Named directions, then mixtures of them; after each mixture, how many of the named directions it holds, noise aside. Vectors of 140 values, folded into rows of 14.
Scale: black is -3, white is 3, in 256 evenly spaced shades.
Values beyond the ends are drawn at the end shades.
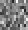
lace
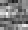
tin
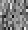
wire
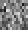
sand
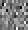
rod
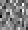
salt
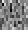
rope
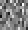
one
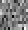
three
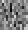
two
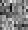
three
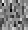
one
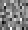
four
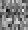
three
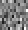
three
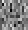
one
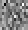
two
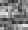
one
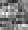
one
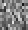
one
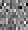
two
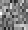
three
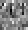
four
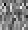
four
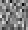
two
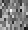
four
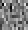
two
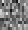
two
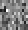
two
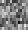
three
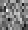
one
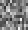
four
